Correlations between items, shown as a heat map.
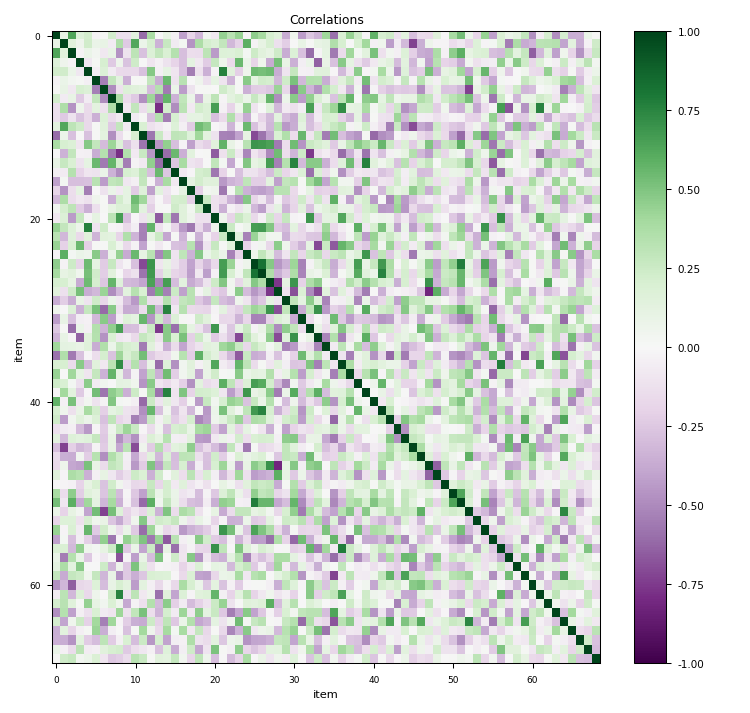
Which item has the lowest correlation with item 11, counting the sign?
25
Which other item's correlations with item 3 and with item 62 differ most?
27
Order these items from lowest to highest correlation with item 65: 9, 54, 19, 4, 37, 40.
40, 54, 9, 19, 37, 4
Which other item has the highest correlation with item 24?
39
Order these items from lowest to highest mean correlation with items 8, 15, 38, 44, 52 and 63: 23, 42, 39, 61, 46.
23, 42, 61, 46, 39
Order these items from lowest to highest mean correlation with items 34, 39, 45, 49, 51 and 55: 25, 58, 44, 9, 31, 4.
58, 31, 44, 4, 9, 25
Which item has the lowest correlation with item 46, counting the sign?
6
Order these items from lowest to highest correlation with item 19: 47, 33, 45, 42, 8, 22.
42, 47, 45, 22, 33, 8
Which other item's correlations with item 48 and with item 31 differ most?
35
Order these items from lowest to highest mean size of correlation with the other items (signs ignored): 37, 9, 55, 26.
9, 37, 26, 55
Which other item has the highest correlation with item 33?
30
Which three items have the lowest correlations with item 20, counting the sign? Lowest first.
13, 15, 2
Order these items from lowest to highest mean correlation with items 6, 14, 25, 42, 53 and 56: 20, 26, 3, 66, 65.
66, 65, 3, 20, 26
